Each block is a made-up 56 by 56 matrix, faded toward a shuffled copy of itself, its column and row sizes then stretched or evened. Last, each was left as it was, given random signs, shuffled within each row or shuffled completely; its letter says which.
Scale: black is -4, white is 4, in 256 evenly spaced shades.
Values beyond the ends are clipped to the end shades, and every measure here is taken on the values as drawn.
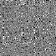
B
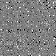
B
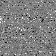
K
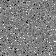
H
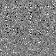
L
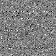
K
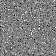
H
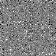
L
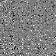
L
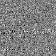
L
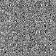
L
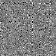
L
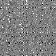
B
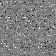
K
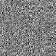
B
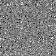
L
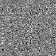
B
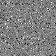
K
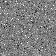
H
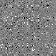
B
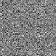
B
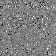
K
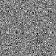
B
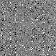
L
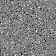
H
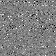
K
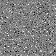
K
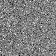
H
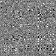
B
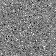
H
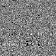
B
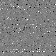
K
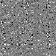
B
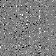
L
